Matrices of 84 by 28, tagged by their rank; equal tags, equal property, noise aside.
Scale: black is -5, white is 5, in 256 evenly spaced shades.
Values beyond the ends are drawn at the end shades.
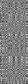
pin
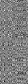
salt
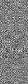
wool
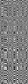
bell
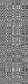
bell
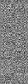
wool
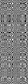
bell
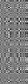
bell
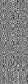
salt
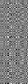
bell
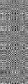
bell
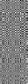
bell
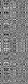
pin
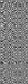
pin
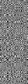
wool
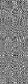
salt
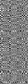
pin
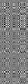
bell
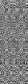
salt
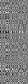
bell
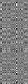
bell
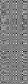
bell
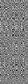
salt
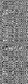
salt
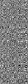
wool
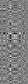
bell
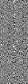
wool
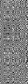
salt
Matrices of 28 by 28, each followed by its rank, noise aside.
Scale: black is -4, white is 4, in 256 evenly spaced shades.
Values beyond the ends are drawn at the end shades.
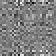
three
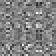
three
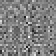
six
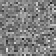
eight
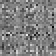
six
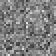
six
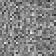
eight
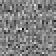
eight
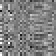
three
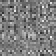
six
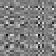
two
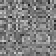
four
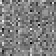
six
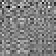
three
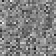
eight
